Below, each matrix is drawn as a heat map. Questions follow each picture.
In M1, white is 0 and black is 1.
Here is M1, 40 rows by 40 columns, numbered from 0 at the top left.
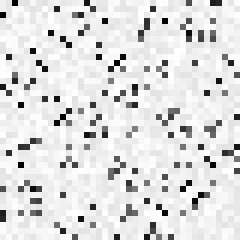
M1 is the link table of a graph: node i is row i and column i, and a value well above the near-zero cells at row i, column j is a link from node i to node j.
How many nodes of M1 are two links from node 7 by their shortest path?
6
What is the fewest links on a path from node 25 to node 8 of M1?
6
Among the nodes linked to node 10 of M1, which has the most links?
node 27
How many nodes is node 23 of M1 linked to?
2
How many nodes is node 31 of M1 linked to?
8
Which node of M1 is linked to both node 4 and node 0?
node 14
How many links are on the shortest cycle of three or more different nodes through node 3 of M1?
3
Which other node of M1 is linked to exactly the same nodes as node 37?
node 1
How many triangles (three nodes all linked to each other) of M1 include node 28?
1
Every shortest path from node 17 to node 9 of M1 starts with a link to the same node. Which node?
node 15
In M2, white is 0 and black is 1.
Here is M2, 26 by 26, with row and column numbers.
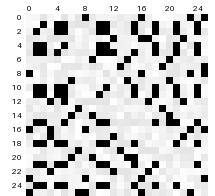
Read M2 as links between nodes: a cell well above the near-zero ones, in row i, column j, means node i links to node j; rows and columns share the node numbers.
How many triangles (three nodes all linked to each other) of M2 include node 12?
3
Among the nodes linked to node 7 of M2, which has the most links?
node 25
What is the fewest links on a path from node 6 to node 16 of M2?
6
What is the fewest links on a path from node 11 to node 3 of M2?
3
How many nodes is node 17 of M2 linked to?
3
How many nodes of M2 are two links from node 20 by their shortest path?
8
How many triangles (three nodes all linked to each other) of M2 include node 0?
6
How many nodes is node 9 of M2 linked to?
3
